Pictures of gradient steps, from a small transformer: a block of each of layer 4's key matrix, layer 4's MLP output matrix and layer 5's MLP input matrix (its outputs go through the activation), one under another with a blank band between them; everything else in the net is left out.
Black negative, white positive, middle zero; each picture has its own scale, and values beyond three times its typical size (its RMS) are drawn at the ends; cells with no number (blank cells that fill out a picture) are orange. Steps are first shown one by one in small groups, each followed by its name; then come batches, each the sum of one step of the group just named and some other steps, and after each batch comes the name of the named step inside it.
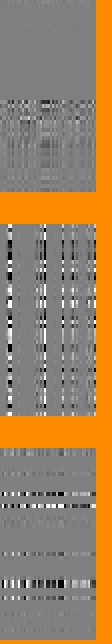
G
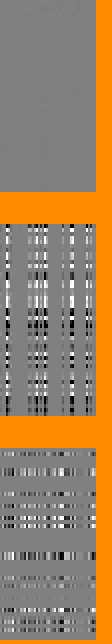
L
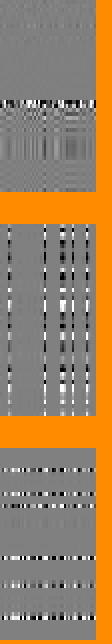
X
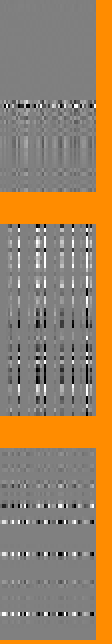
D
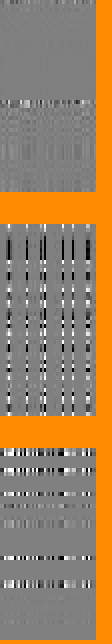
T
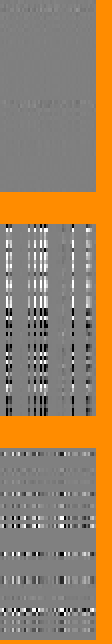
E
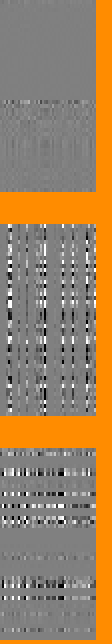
G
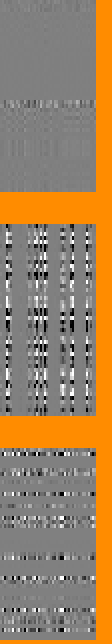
L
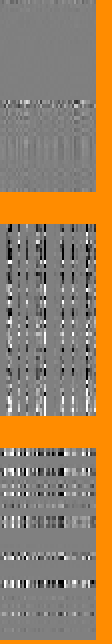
T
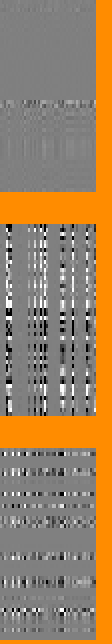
E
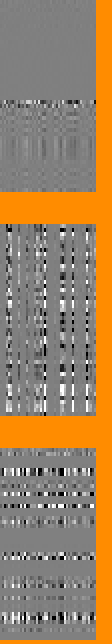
X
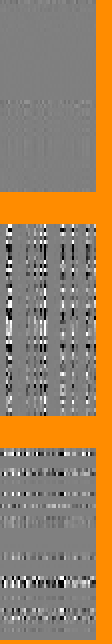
G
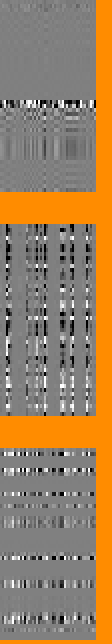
X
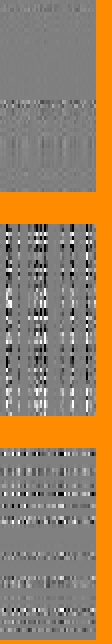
G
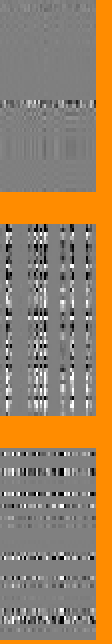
X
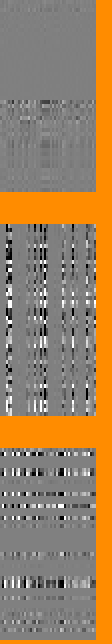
G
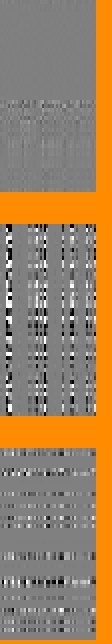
L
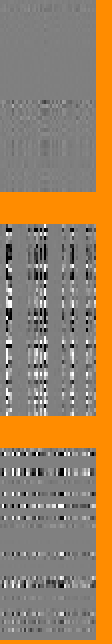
G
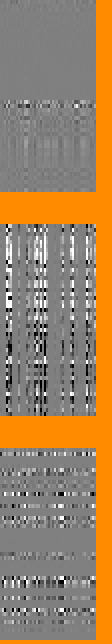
E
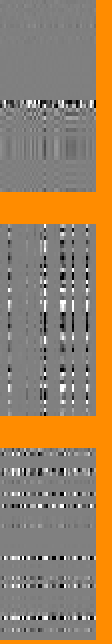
X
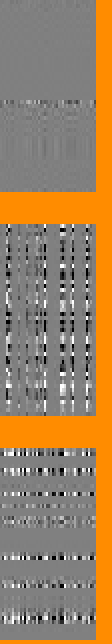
X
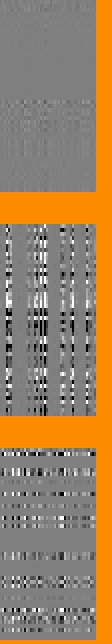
E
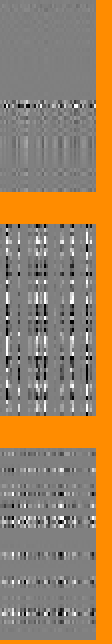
D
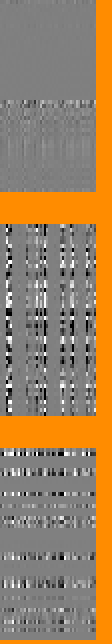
L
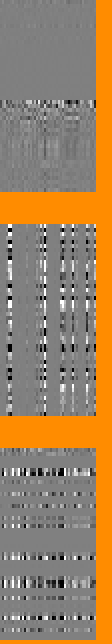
X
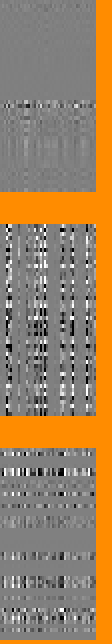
E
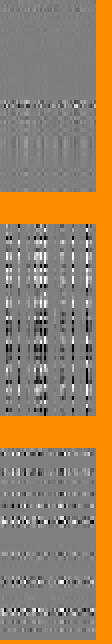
D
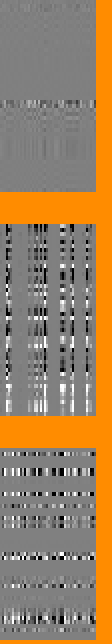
X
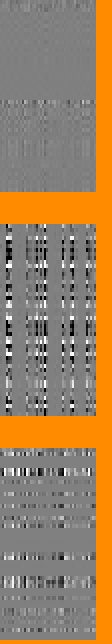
T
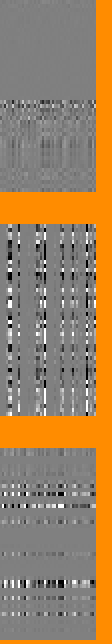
G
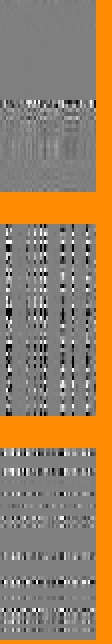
E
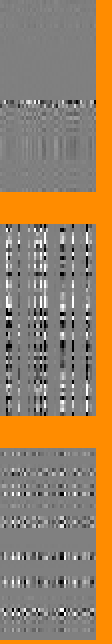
E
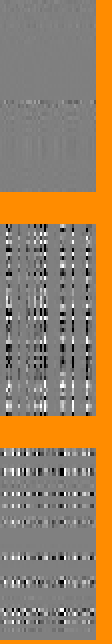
E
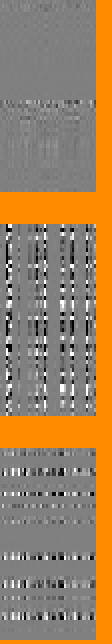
X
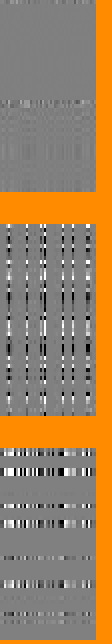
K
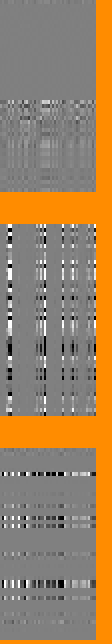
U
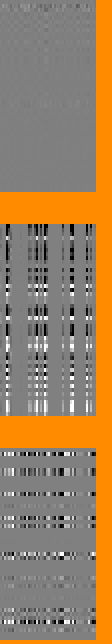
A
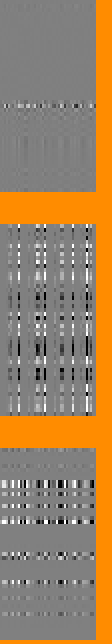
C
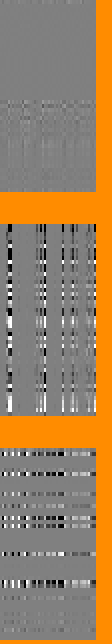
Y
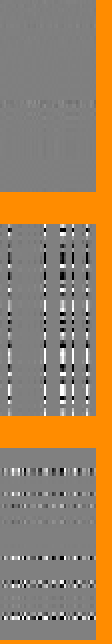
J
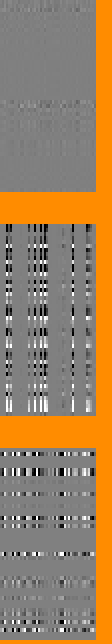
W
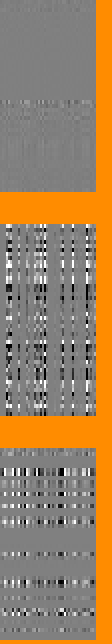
C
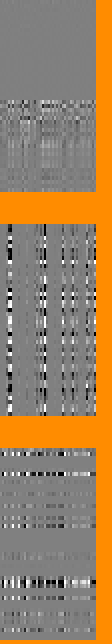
Y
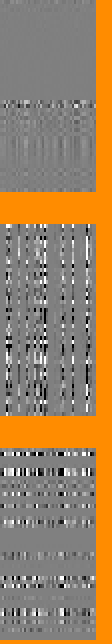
K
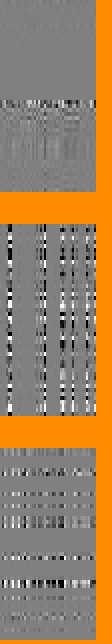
Y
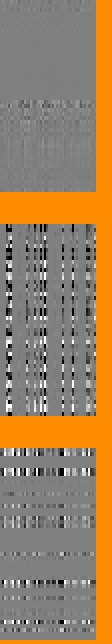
W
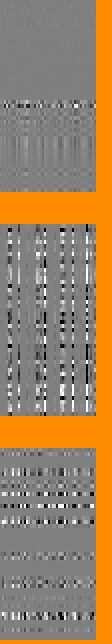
J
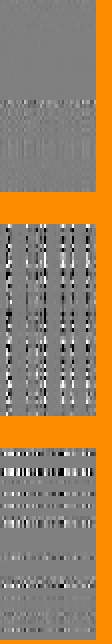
K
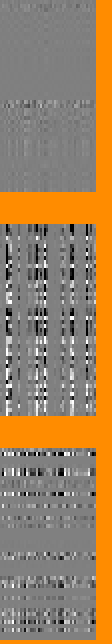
A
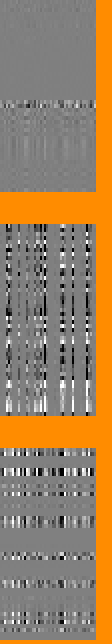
W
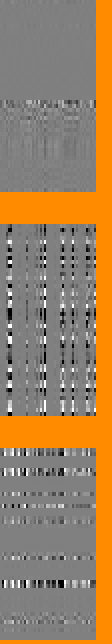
Y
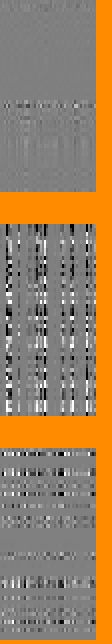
A
